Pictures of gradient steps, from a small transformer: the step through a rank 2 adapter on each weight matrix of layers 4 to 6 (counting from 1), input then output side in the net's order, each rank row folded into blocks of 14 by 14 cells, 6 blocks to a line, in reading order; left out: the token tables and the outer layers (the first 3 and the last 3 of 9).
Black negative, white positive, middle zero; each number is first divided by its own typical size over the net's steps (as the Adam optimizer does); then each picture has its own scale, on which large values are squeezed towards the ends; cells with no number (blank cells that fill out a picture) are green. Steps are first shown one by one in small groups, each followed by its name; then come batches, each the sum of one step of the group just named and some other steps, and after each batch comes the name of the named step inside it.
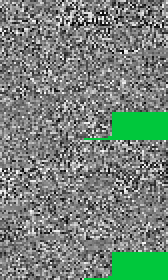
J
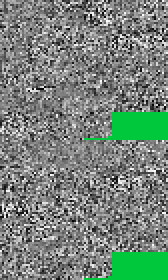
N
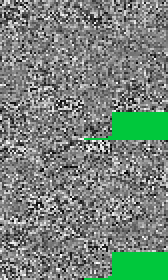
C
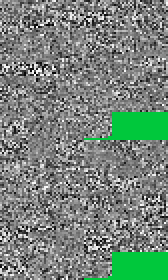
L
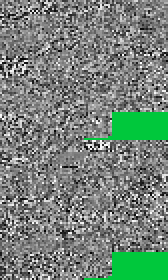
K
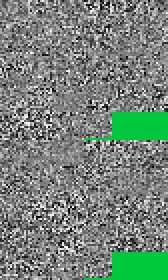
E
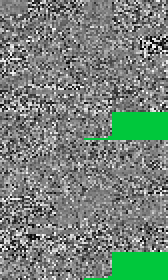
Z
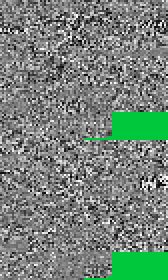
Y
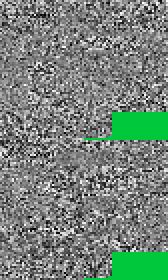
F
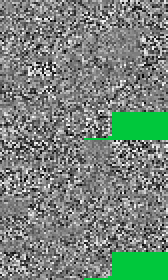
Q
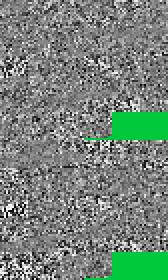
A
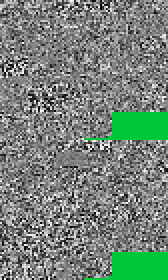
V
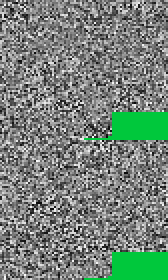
C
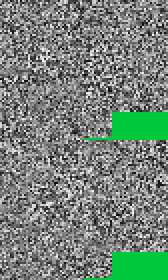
Y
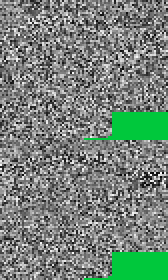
J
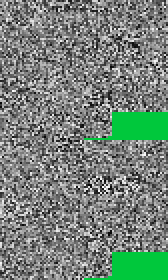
J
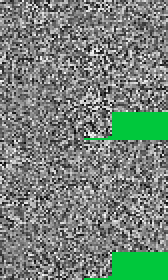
K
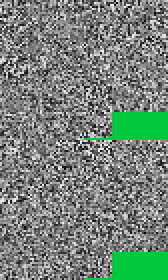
V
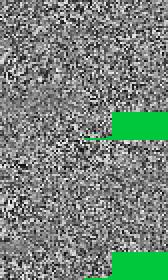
A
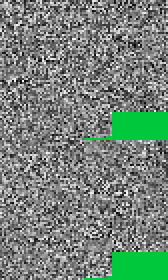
J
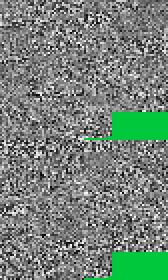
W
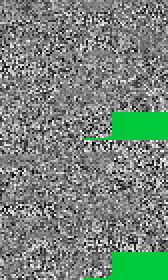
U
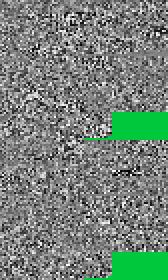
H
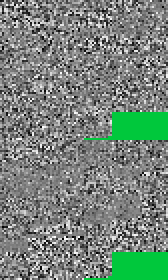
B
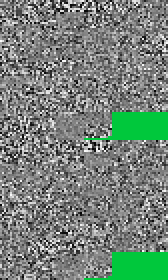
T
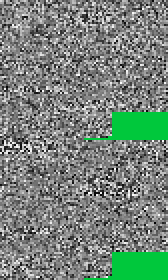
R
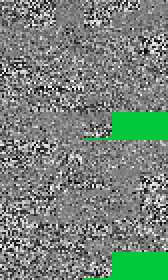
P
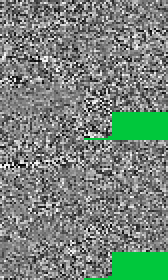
T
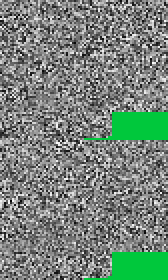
P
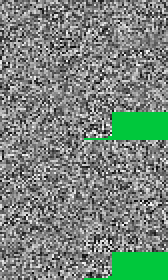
U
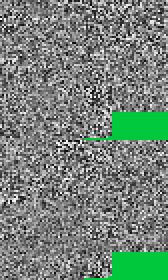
H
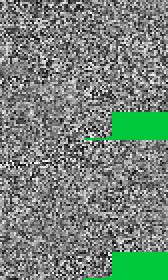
W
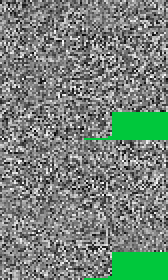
P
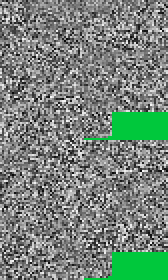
U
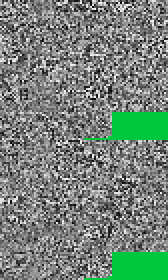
T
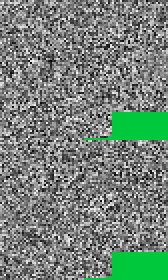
H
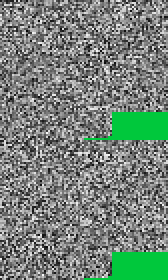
W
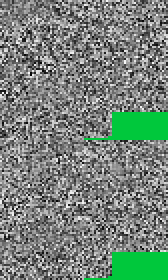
T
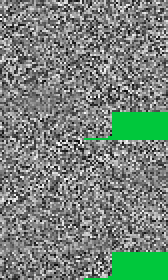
W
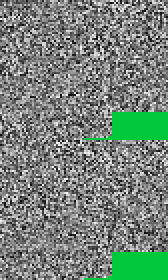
U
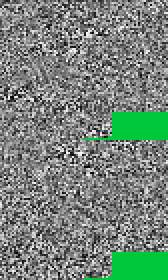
H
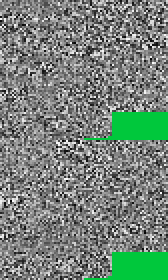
H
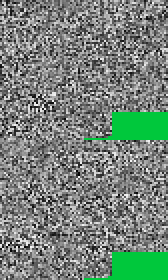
P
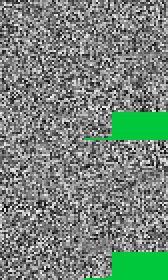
U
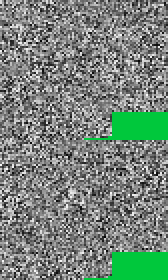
R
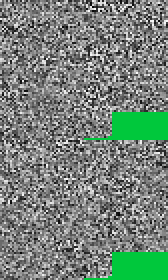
R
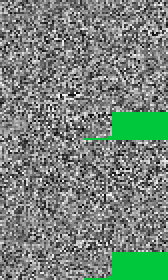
U
